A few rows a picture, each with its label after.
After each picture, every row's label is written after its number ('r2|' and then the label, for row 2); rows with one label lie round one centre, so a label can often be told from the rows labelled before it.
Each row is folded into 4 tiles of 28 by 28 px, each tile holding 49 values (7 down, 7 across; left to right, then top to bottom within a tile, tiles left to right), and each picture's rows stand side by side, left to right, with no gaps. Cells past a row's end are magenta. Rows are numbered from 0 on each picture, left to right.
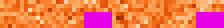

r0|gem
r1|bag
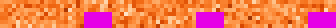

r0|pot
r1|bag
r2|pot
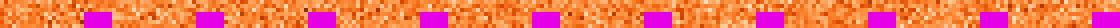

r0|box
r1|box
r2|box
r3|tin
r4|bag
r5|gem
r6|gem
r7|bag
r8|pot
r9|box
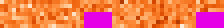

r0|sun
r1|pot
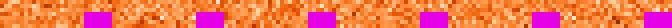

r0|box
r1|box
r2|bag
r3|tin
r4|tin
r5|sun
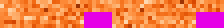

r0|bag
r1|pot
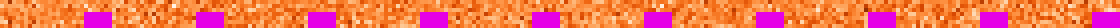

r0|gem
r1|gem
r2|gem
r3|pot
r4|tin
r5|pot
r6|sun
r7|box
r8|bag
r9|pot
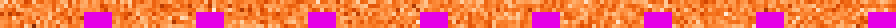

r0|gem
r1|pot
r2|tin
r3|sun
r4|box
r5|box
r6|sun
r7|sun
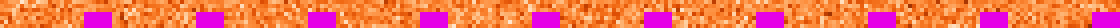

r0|bag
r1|sun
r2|sun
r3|gem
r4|bag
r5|bag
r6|pot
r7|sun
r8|sun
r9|box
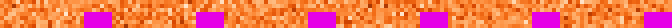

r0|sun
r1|sun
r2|gem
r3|sun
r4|tin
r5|gem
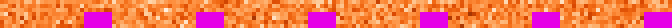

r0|box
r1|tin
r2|box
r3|gem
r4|sun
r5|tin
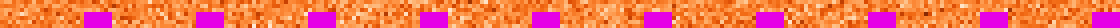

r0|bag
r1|pot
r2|sun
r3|bag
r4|pot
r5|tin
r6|pot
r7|box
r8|pot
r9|sun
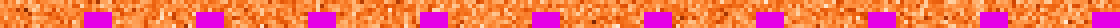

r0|tin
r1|sun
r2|tin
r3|pot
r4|gem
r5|sun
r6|pot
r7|bag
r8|sun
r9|box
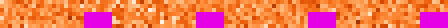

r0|gem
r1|gem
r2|sun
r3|sun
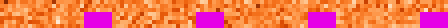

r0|box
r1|pot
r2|tin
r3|pot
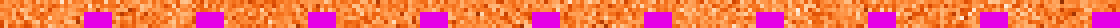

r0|box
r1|box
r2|sun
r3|box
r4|tin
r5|bag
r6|pot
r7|sun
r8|tin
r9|bag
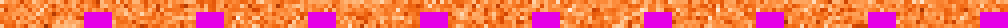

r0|pot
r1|bag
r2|pot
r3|box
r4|bag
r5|bag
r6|tin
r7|sun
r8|bag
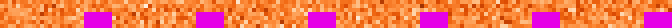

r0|bag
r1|gem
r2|sun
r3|sun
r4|sun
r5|bag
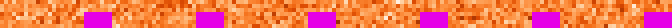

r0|pot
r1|bag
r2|bag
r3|box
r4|tin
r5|sun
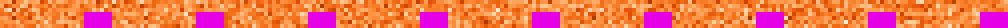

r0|tin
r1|tin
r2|sun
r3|bag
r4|tin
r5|gem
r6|sun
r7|gem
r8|tin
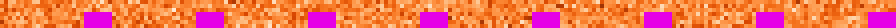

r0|pot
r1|box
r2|gem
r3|tin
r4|sun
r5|pot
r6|box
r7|bag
